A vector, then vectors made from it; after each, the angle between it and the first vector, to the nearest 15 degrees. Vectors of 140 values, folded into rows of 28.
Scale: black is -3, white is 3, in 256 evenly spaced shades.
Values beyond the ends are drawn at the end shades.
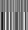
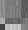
90 degrees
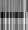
45 degrees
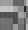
90 degrees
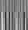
165 degrees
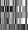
90 degrees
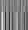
150 degrees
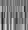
45 degrees
